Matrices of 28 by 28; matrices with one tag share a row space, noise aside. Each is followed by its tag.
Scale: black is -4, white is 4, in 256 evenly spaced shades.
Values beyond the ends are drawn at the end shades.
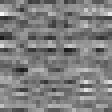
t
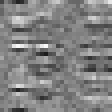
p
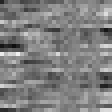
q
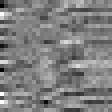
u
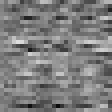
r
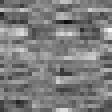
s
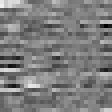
q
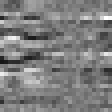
q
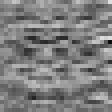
r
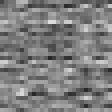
t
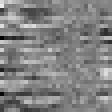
q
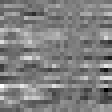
q
